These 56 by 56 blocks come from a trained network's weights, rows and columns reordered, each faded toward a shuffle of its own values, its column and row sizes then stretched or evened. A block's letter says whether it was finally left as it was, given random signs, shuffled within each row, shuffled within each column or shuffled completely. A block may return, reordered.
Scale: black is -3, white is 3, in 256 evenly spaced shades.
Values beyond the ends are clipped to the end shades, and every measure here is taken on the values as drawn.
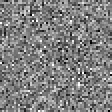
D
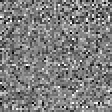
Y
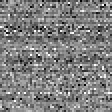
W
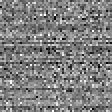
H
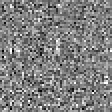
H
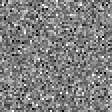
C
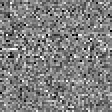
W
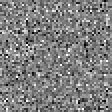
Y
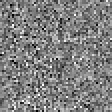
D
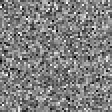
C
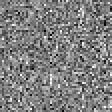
D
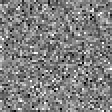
C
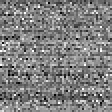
W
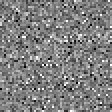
W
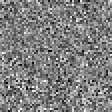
W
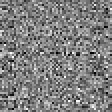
H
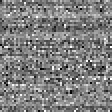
W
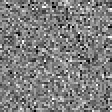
Y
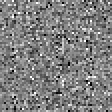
D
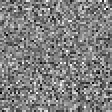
W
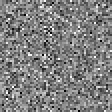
D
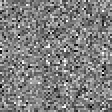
D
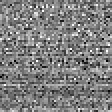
W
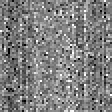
D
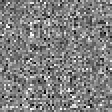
H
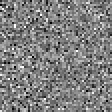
D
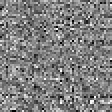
H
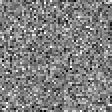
C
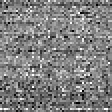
H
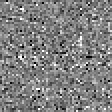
Y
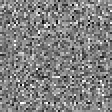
Y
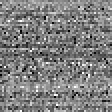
W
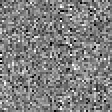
D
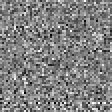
Y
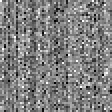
D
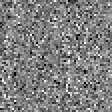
D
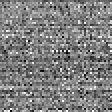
H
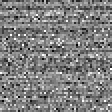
W
